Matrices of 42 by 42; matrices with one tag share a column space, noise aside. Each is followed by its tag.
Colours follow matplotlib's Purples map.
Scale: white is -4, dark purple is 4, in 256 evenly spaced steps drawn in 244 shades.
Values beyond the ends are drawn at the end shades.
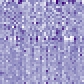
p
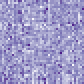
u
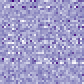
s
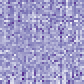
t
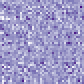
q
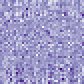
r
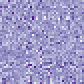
q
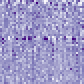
p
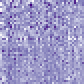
p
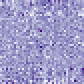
r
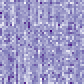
u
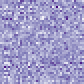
q
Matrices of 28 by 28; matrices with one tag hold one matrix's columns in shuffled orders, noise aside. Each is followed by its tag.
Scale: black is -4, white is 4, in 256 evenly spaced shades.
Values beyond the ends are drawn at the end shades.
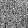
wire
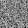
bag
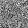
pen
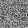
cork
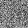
cork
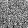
wire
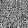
bag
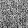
wire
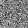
cork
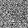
cork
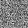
cork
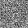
cork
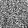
wire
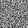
bag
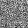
pen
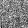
wire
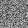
cork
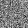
bag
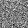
pen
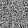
pen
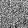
wire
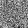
bag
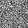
pen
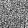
wire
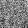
wire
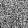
wire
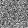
cork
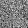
pen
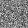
cork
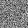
cork
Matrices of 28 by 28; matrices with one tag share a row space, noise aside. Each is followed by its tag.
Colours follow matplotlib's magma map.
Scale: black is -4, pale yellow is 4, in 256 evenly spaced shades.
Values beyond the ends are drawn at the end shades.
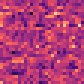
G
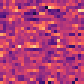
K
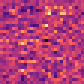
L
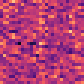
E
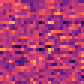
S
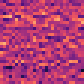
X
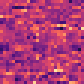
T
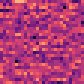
T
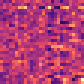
S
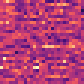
T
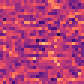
K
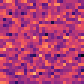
X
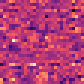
E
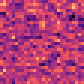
K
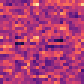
T
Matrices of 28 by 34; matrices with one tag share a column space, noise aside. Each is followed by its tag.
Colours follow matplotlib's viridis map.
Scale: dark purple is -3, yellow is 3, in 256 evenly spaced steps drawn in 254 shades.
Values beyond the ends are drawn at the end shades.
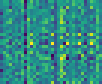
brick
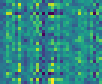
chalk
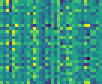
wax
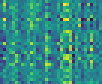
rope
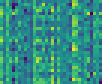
chalk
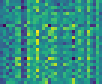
wax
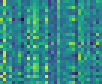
brick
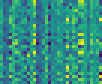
brick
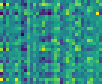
chalk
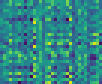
brick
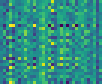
wax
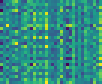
wax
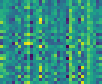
brick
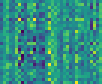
rope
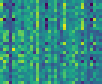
rope
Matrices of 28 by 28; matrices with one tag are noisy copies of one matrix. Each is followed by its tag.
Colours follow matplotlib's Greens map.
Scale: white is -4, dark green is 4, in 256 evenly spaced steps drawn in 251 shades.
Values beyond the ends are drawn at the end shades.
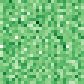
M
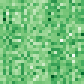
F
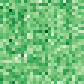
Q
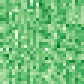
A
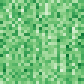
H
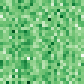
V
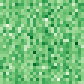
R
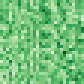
A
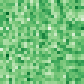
A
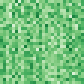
H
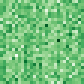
H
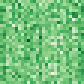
H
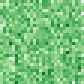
R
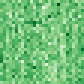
H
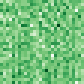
V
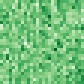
A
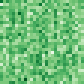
Q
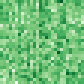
A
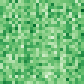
H
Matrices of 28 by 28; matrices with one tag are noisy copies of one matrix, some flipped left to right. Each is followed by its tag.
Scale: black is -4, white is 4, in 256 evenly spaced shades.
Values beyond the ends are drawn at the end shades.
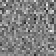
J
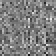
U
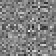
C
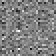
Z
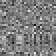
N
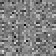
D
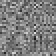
N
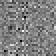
C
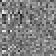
J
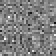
N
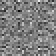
Z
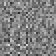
U
